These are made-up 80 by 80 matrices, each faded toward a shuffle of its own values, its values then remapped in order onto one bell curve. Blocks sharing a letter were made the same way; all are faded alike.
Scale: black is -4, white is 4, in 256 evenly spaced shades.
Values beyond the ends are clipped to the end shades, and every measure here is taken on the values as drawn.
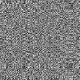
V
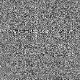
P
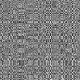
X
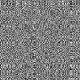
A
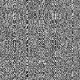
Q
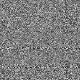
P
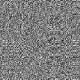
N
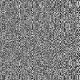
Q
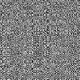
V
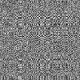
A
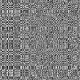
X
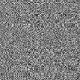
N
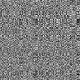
V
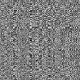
V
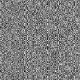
Q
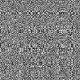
V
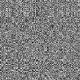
N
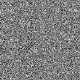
P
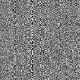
Q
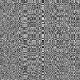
X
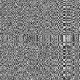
X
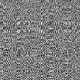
A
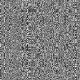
Q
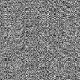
N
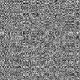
V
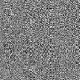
N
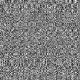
N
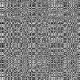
X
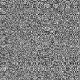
N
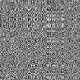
A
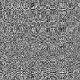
V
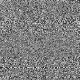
P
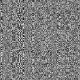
Q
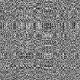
A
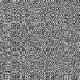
A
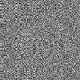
N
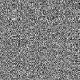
N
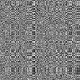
X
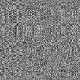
N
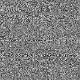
P
